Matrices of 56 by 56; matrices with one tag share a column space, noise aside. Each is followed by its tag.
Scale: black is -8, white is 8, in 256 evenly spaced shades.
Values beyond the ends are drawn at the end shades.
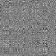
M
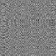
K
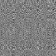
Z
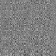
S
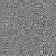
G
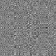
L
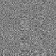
S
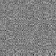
S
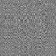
K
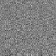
S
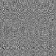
Z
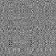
M
